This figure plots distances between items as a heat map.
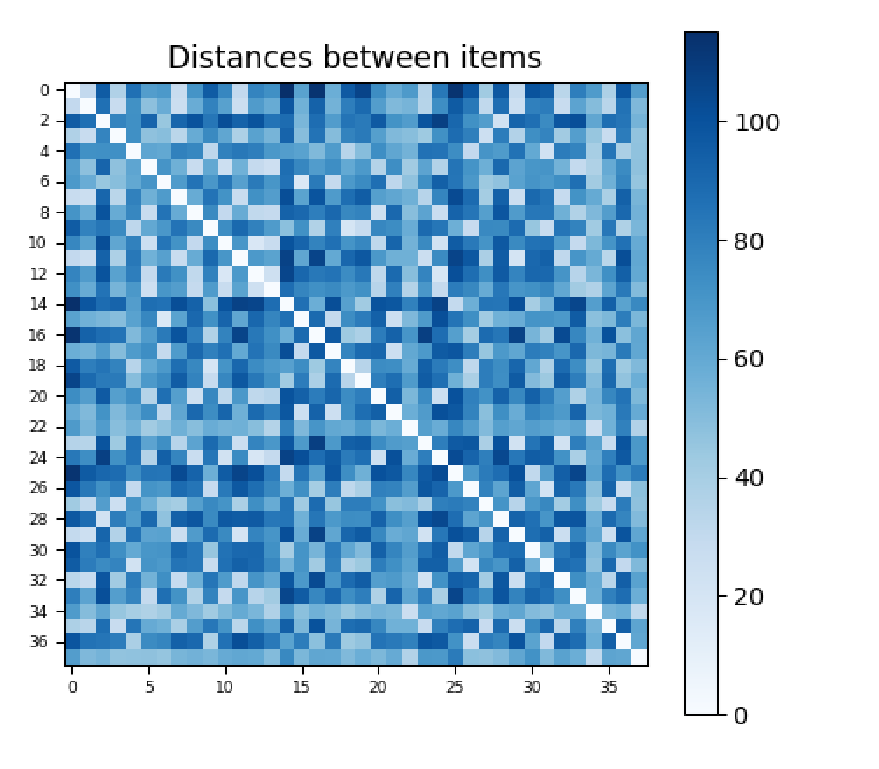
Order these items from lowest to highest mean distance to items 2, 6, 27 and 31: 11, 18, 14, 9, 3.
3, 9, 18, 11, 14
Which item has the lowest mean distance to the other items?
34
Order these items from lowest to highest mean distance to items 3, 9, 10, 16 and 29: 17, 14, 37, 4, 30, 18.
37, 18, 4, 30, 17, 14
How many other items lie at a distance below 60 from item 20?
10
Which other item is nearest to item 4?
31
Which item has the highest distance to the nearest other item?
16
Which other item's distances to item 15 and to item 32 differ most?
6
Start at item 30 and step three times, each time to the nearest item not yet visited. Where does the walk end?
19
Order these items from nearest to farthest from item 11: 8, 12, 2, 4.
8, 12, 4, 2
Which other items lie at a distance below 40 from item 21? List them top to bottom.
6, 15, 17
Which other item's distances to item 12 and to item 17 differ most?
24
